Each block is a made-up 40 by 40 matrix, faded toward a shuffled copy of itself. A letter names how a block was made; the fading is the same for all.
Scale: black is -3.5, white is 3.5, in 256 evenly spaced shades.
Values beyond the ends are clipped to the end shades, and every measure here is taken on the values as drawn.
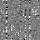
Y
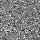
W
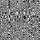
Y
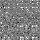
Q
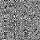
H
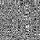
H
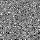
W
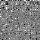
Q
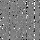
Y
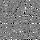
Q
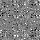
Q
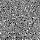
W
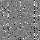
Y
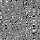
Y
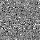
W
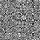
H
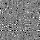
Q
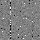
Y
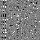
Y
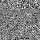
W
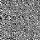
H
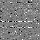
Q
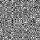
H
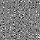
Y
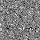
W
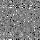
Q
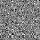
H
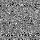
W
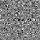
H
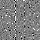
Y
